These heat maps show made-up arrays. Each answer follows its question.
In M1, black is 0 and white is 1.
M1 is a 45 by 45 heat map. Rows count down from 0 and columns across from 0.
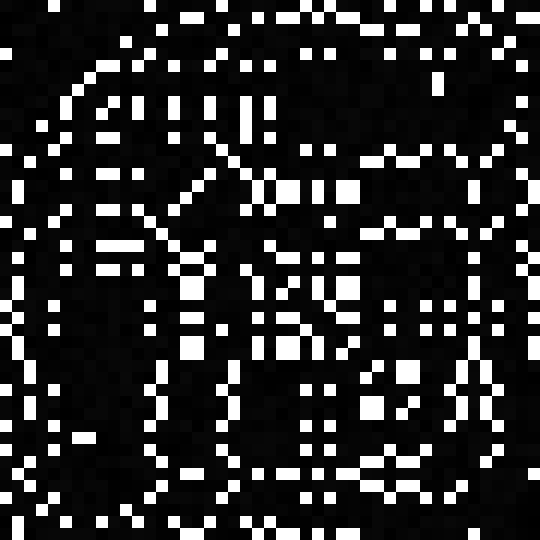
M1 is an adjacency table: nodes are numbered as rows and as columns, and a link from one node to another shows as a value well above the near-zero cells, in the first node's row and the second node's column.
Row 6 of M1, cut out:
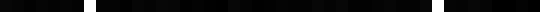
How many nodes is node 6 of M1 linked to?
2
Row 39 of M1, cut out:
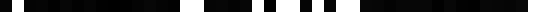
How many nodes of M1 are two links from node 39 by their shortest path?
1
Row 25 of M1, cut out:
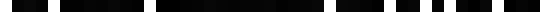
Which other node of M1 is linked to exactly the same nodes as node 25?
node 18
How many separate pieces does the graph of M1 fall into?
4
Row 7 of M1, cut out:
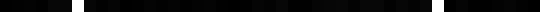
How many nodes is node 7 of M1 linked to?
2
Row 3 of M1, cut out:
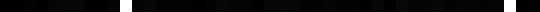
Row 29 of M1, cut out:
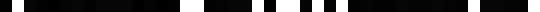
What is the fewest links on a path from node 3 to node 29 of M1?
5
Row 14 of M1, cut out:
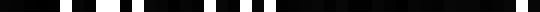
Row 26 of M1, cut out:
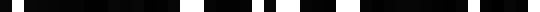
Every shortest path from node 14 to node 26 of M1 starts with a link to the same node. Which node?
node 43
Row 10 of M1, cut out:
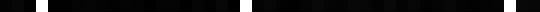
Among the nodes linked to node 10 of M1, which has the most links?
node 20
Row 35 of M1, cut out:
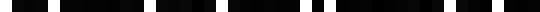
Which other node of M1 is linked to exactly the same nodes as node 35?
node 32
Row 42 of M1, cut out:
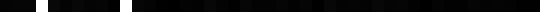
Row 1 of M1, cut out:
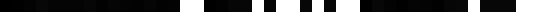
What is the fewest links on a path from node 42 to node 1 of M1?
4
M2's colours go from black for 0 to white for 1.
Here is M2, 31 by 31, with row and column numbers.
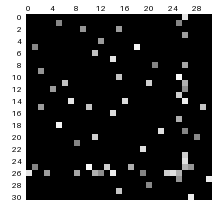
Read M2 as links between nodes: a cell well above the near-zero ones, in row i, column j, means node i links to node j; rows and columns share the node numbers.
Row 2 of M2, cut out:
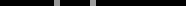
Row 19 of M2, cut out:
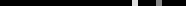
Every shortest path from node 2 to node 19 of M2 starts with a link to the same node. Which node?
node 15
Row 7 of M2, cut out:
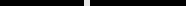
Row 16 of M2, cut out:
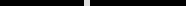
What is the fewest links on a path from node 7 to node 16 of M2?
2
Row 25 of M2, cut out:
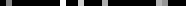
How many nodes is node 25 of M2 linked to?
6
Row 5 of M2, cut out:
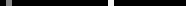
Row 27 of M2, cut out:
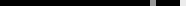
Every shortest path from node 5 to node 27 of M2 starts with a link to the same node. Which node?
node 1
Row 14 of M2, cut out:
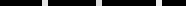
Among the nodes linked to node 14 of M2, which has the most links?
node 26
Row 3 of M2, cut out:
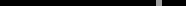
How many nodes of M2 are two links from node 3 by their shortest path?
9
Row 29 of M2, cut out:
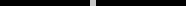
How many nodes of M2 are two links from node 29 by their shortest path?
2
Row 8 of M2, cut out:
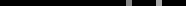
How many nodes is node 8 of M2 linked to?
2
